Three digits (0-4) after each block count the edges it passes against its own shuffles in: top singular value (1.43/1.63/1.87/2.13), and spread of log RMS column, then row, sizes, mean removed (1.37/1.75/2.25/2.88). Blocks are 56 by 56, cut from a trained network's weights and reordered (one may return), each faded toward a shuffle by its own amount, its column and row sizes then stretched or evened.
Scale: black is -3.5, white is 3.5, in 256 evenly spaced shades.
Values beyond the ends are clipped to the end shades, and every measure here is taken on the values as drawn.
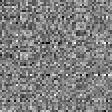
3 0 3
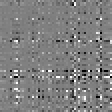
4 4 4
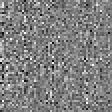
1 3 0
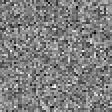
1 1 0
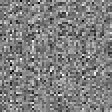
4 3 1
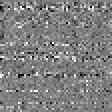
1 1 4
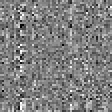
3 3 2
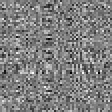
4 2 3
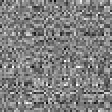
4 0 3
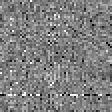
3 1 1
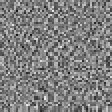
4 0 0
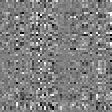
4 4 4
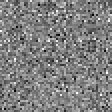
2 0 1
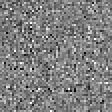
0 1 1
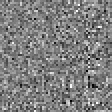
2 2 1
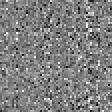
2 3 0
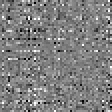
3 3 4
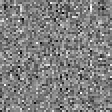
1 1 1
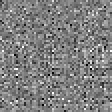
3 2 2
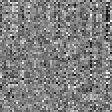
3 3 0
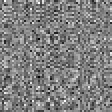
4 2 2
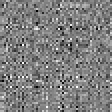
3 3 3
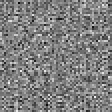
2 0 0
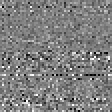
0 0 4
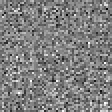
2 2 2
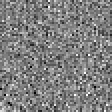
1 0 1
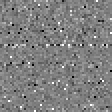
0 0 2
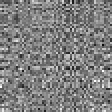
4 2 2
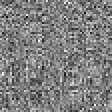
3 2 1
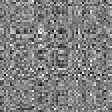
4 2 3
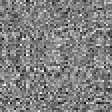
3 0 3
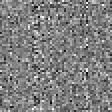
1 2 0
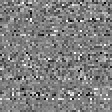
1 0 4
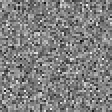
1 0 0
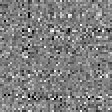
3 1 3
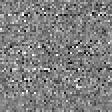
0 0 3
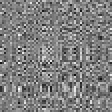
4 4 2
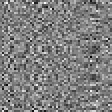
4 3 2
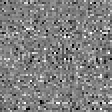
2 0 3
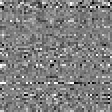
3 1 4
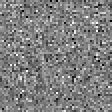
0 1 1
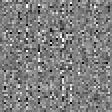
1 4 1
